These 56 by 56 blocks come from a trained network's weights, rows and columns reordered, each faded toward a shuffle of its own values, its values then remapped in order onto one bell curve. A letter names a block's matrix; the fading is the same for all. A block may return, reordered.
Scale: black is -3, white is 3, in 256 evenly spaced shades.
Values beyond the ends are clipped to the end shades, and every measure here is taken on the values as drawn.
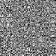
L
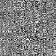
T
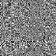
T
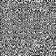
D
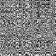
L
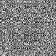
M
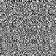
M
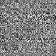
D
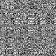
D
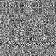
M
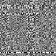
T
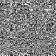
M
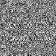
M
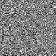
M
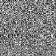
D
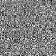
D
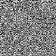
L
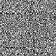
M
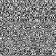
D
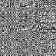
T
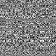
D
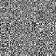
T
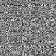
M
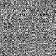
D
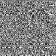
D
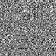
M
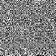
D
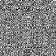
M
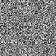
M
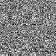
M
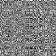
L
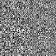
L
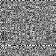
T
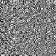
T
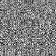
M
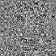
L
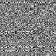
D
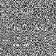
L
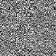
L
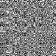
L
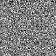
M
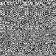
D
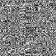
D
